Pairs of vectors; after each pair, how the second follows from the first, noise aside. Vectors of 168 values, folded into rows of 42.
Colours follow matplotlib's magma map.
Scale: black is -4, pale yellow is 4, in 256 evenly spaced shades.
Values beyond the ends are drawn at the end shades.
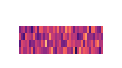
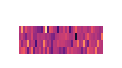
reversed, negated, partly zeroed.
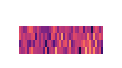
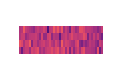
wrapped around, shrunk.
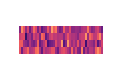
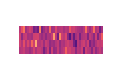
reversed, partly zeroed.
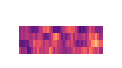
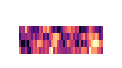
scaled up.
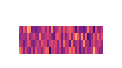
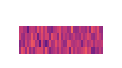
reversed, negated, shrunk.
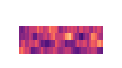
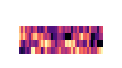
negated, scaled up.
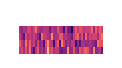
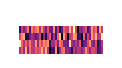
reversed, scaled up.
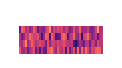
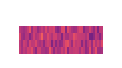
wrapped around, shrunk.
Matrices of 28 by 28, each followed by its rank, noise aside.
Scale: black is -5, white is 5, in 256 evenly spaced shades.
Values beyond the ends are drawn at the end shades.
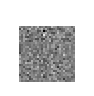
six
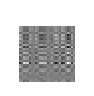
one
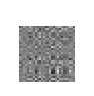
three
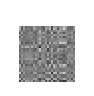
two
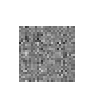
six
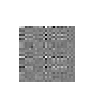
one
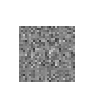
six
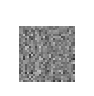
six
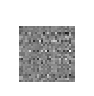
four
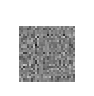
six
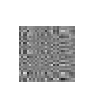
two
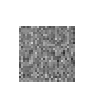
six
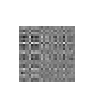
one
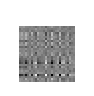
one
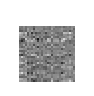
three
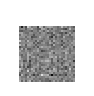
six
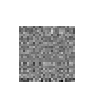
three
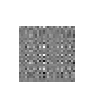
two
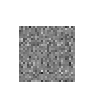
six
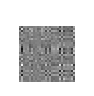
two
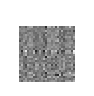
three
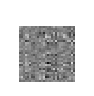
three
